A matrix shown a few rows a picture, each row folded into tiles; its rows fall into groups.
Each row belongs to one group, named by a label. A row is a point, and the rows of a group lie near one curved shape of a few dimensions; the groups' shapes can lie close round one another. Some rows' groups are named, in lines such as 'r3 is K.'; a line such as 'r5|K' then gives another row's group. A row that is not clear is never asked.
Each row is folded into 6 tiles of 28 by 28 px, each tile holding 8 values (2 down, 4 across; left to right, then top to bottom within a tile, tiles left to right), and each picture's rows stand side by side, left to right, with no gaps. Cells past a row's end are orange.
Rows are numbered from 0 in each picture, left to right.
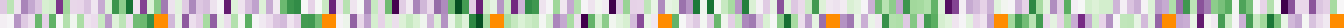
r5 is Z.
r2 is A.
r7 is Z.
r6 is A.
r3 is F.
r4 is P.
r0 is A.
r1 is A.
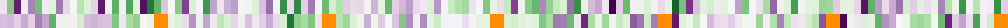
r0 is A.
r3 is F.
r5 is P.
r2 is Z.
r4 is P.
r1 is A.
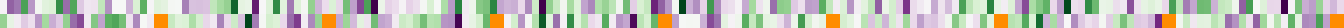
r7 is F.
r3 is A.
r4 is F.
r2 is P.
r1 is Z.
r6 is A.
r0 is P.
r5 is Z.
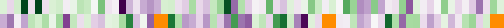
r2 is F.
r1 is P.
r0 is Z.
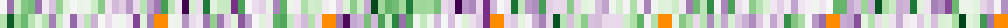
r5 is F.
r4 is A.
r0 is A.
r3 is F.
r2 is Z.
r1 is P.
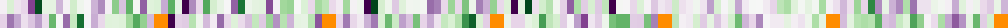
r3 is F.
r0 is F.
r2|F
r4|Z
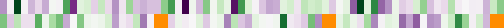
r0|F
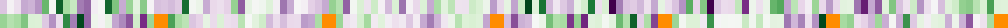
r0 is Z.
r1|F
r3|Z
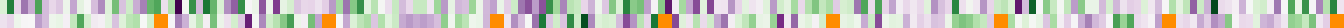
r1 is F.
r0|F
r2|Z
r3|A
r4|P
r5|A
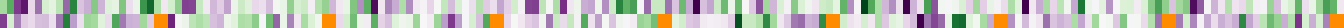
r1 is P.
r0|P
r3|A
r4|Z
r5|Z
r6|P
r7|P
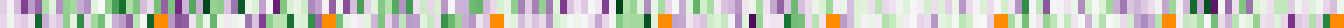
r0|A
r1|F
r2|P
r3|A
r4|Z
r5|Z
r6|F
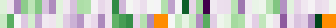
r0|A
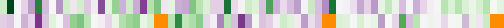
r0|F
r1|A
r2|Z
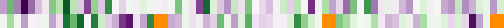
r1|F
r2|F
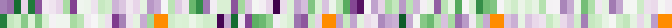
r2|P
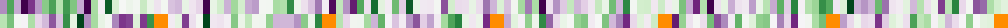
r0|Z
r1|A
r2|P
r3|P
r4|P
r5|F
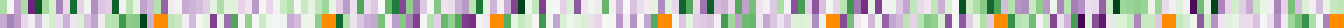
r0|F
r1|Z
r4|F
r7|A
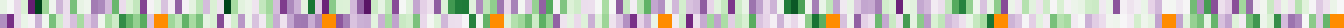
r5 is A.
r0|F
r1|A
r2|A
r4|A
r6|Z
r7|P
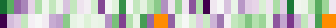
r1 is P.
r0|P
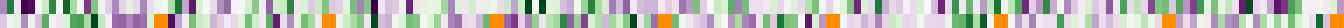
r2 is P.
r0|Z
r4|P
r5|A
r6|A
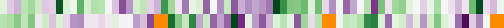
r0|A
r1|Z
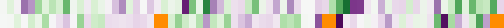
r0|Z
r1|A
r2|P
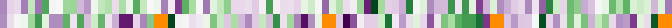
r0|A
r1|P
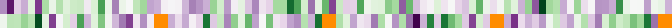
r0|A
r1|A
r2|P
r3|F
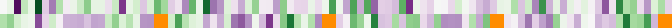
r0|A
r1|A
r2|P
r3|A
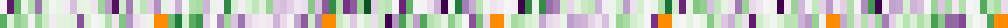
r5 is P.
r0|F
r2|F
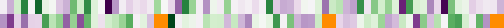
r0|Z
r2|F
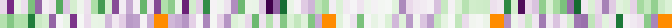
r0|A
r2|Z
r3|P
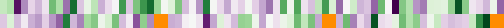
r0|P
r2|A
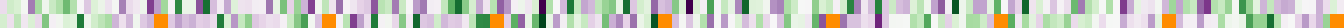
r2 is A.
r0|Z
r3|A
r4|P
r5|F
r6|F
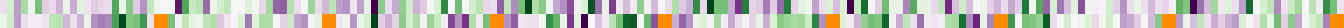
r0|A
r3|Z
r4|F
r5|F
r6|P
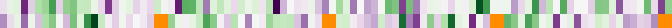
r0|Z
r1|F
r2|P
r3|A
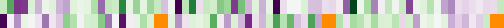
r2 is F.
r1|F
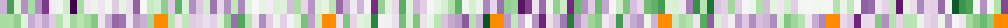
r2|A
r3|P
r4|A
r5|A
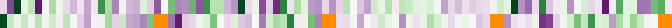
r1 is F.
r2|Z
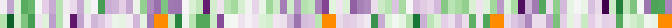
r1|A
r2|A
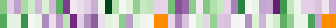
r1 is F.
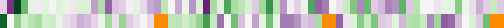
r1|A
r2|P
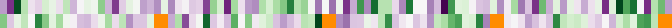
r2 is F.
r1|A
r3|A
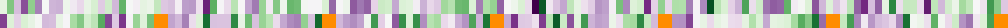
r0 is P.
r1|A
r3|F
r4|F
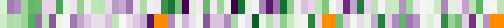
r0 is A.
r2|P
